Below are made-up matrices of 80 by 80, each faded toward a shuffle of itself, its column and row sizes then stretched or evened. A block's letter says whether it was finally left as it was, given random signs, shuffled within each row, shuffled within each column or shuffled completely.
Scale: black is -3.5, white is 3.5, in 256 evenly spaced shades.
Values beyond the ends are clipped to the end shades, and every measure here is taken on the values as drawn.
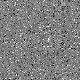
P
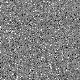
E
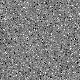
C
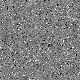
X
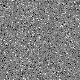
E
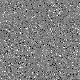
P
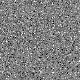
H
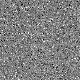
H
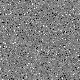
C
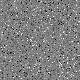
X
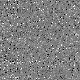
P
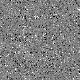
P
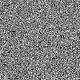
P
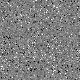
H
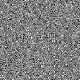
P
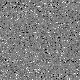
C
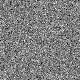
X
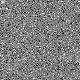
H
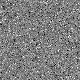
X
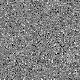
P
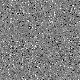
H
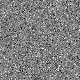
X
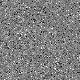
P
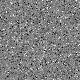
X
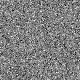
X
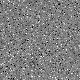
X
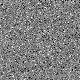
X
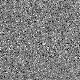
C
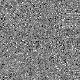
P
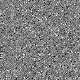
P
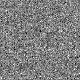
P
